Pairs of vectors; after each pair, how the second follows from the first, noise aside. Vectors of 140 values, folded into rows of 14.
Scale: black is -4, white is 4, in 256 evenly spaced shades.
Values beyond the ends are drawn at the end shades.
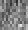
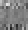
reversed, partly zeroed.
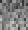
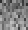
copied.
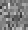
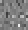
reversed, partly zeroed.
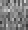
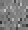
partly zeroed.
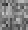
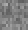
negated, shrunk.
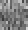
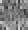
reversed.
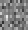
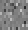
reversed, partly zeroed.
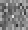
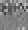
partly zeroed.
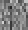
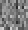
reversed.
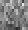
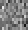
shuffled.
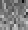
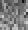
copied.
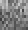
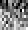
negated, scaled up.
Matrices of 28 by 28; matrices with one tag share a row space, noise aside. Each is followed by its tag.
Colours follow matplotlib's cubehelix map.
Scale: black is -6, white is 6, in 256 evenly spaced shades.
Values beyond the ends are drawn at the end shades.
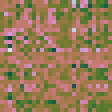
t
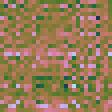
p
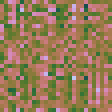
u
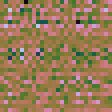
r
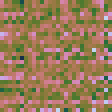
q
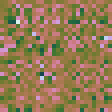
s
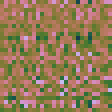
r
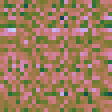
r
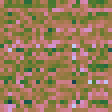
t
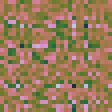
u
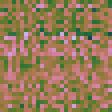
r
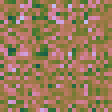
u
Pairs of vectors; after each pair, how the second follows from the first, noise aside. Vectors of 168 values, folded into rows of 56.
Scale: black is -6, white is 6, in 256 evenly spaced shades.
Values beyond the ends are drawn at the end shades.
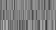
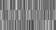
wrapped around, negated.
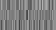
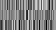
scaled up.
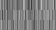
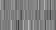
wrapped around, partly zeroed.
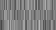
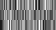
scaled up.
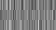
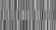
reversed.
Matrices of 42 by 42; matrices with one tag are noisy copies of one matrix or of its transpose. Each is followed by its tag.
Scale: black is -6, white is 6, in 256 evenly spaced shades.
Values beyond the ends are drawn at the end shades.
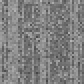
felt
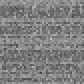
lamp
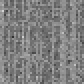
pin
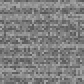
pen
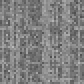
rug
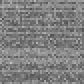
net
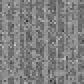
pen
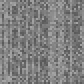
net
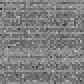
net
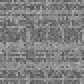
rug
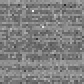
pin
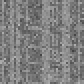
rug
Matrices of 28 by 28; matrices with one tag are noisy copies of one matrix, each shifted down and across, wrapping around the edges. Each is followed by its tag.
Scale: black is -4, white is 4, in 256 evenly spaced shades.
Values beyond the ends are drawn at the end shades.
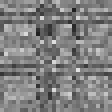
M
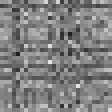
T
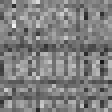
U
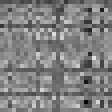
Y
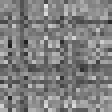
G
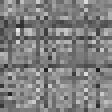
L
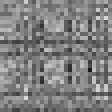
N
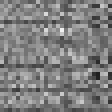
Y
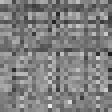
L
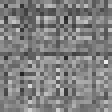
L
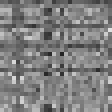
Y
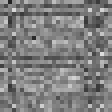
M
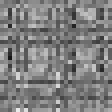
N
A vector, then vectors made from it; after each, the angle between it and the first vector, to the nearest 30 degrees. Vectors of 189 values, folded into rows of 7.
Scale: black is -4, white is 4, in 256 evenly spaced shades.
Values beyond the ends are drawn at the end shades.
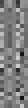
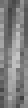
60 degrees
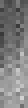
120 degrees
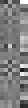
90 degrees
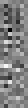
90 degrees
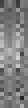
30 degrees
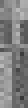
60 degrees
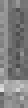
120 degrees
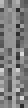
150 degrees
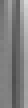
90 degrees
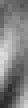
90 degrees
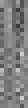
150 degrees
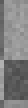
90 degrees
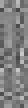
150 degrees
